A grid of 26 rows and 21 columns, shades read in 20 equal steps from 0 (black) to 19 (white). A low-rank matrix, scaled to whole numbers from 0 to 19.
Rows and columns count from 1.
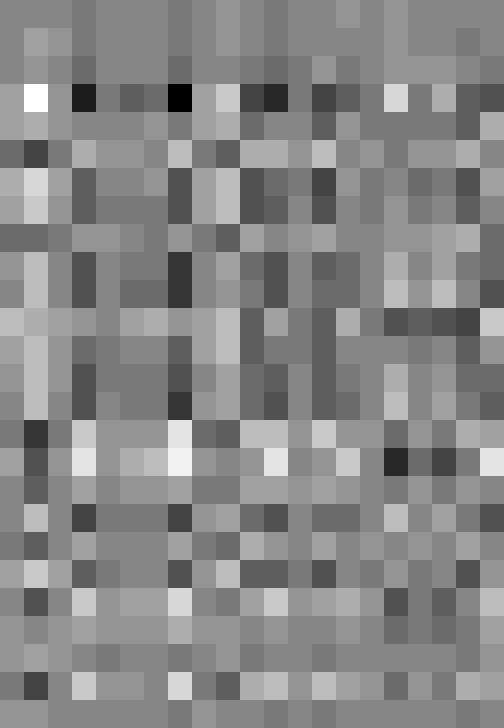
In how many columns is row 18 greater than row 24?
12
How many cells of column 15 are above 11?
4
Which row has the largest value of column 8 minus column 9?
16
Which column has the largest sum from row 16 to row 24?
8
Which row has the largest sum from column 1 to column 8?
17
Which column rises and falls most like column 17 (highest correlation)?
19
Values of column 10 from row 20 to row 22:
8 14 9
